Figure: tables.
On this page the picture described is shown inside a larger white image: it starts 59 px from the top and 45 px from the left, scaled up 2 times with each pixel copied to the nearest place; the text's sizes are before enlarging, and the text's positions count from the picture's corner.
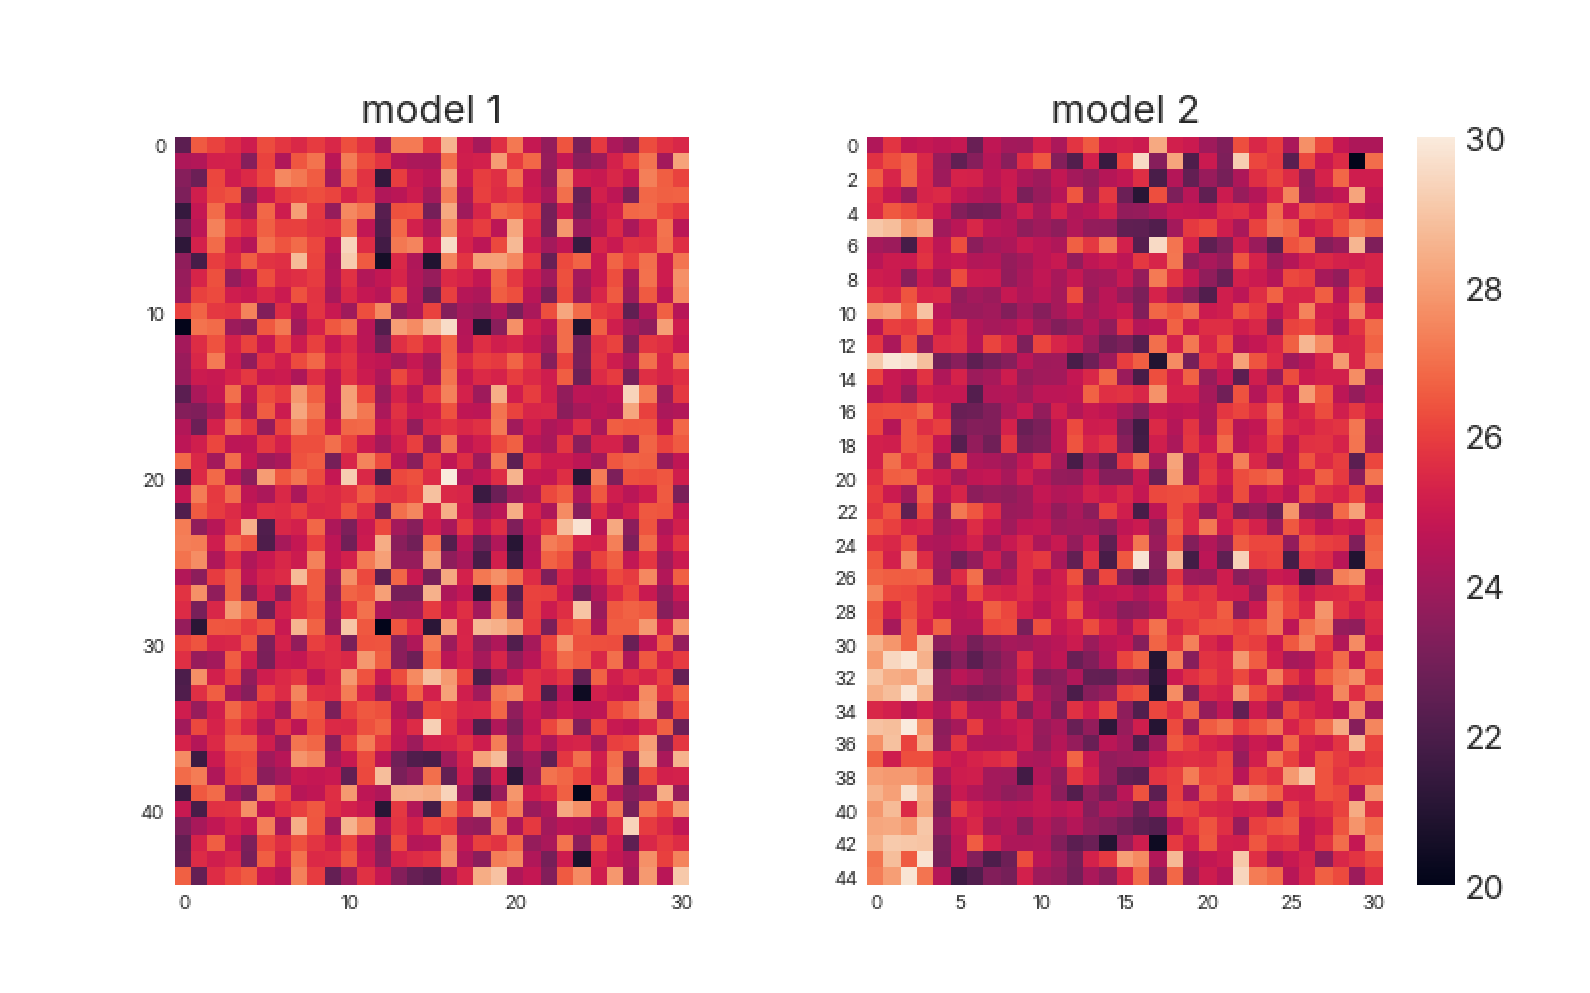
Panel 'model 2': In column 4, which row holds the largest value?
29
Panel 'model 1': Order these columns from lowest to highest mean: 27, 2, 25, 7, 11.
27, 25, 2, 11, 7
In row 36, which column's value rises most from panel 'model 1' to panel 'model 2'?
29
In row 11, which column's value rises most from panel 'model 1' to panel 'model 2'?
18
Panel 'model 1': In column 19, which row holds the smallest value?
21
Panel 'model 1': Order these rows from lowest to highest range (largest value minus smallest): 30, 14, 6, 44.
14, 30, 44, 6
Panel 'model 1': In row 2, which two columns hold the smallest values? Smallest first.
12, 1
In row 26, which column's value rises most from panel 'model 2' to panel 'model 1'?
16
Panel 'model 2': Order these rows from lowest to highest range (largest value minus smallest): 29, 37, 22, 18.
37, 29, 18, 22
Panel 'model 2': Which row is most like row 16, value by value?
4
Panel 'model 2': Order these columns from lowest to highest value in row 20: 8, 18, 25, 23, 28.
8, 25, 28, 23, 18
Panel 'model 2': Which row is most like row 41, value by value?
5
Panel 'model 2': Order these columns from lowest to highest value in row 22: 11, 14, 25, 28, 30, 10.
11, 10, 30, 14, 28, 25
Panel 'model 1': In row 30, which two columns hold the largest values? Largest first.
23, 15
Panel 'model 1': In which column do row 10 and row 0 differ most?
16
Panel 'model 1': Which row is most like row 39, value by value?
11
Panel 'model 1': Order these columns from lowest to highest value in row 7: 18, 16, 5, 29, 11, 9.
9, 29, 5, 11, 16, 18
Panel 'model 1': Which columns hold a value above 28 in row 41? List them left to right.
7, 10, 27
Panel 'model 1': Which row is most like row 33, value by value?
43
